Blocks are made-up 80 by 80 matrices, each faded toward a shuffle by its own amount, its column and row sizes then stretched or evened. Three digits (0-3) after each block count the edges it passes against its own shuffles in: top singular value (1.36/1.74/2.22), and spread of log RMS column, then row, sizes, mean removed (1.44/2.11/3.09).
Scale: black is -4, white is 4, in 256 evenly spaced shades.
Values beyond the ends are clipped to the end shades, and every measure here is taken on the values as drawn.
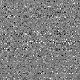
2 0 2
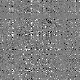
2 2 2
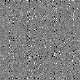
1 2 1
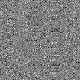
2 1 0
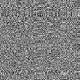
3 0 2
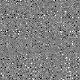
1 1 2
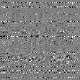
3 1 3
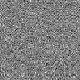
3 0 0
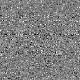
2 0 2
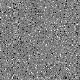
2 1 0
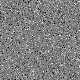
0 0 0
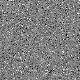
0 1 1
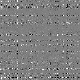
2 2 3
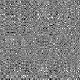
3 0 2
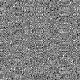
3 0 0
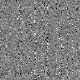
2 2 0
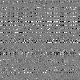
3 0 3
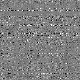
1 1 3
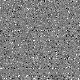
0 1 2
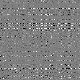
3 1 3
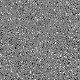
0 1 1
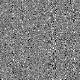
1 2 0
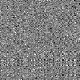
3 1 1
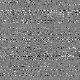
0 1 3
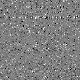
2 0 1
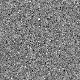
0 1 0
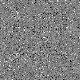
1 1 1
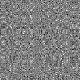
3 1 0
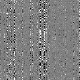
3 3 0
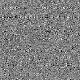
2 0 2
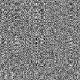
3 2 1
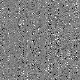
0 2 0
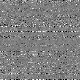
2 0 3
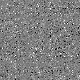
0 1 1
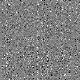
1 2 1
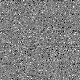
1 0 1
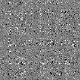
0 2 2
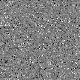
1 0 1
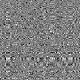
3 0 2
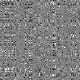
3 2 1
